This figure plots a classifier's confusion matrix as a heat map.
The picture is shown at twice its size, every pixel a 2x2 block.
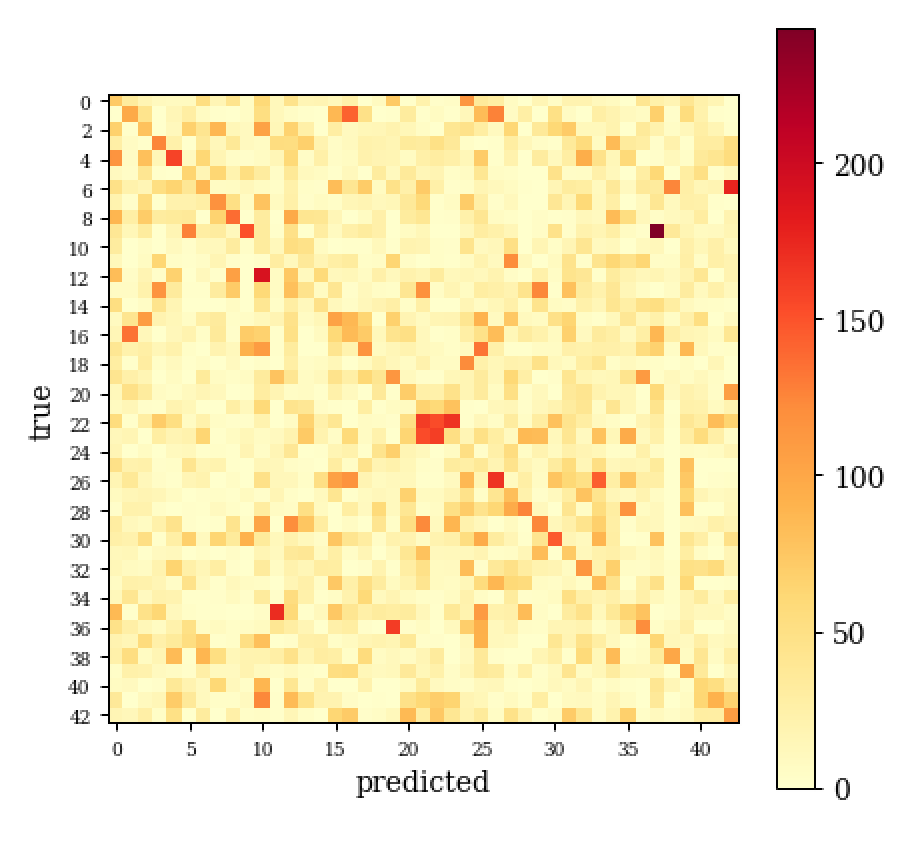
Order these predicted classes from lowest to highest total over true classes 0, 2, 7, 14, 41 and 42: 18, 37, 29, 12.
18, 29, 37, 12
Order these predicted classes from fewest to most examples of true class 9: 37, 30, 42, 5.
42, 30, 5, 37
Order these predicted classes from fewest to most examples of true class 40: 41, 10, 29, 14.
29, 14, 41, 10
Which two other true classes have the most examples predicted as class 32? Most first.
4, 27
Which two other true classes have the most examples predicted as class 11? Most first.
35, 19
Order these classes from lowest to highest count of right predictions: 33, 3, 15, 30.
33, 15, 3, 30
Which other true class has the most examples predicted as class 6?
38
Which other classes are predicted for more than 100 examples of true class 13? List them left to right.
3, 21, 29
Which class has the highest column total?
10
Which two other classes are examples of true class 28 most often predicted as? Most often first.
35, 27
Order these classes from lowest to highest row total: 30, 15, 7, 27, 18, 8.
18, 27, 7, 8, 15, 30
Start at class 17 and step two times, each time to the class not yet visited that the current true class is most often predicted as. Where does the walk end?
39
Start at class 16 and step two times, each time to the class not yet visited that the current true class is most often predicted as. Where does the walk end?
26
